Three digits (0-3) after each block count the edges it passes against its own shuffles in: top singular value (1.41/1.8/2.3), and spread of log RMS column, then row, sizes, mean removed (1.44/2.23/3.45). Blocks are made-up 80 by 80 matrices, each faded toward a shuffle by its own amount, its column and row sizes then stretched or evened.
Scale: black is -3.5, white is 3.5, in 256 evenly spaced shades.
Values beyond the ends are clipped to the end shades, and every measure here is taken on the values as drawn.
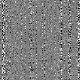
2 3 0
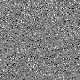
1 0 1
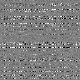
2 1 3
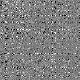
2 2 2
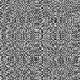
3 2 0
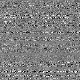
0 0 3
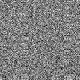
2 0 0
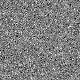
0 0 0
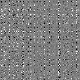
2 3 2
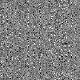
1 2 0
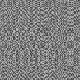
3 1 0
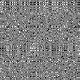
3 0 2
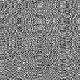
3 0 0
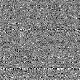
2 0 2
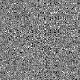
2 1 1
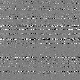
1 1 3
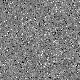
1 0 0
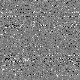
0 0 2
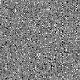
2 1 0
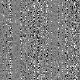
1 3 0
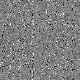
0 2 1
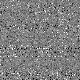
0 0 2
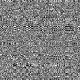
3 0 2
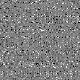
2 0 2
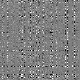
2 3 2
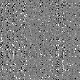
2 2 1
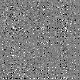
0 2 2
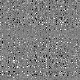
0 2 2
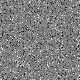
0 1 0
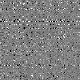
2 1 2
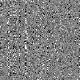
2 2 0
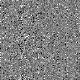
0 2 1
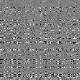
3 2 3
